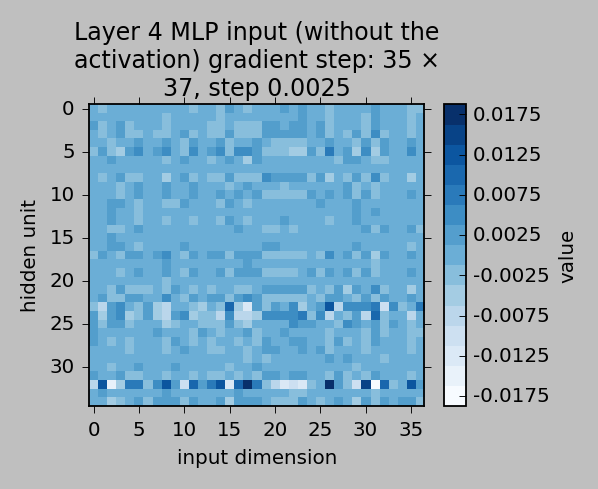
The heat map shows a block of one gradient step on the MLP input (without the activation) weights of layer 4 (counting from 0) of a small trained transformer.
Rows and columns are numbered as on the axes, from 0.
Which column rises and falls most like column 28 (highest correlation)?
24
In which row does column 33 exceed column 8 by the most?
23
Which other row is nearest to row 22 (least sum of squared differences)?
17
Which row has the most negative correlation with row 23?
34
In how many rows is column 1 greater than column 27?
5
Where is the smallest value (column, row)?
31, 32
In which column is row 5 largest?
26
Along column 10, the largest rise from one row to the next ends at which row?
33
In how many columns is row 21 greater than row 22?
12
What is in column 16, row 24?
-0.0075
